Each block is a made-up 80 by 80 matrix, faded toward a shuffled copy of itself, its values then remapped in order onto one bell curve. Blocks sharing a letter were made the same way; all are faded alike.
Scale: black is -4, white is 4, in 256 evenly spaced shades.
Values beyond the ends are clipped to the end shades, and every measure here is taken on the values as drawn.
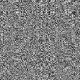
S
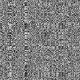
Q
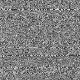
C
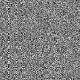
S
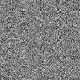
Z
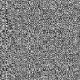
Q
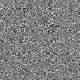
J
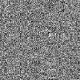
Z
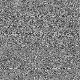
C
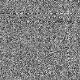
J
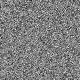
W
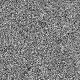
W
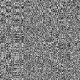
Q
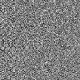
Z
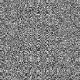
S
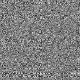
J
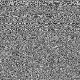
C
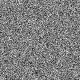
W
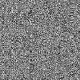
Z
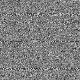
C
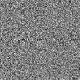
Z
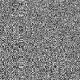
Z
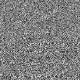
J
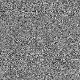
C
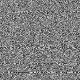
C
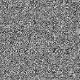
J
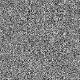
J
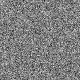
W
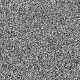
W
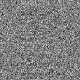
Z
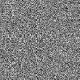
Z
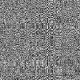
Q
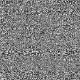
J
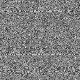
C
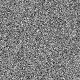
W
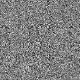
J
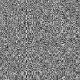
Q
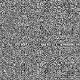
S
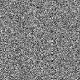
Z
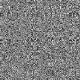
S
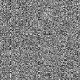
S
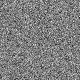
W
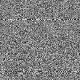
C
